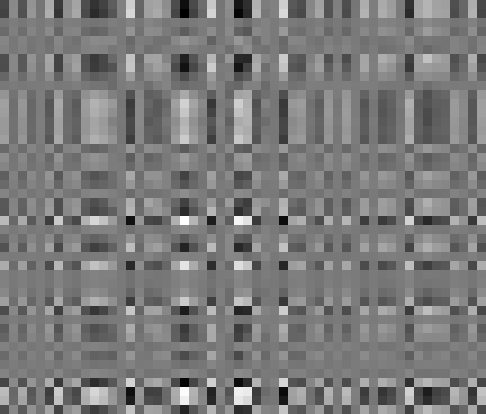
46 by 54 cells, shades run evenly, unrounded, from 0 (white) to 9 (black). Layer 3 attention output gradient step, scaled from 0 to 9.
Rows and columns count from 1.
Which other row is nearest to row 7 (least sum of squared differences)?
35
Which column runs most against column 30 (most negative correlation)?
25
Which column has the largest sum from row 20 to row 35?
28
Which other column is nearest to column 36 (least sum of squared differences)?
50
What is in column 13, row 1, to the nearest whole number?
6
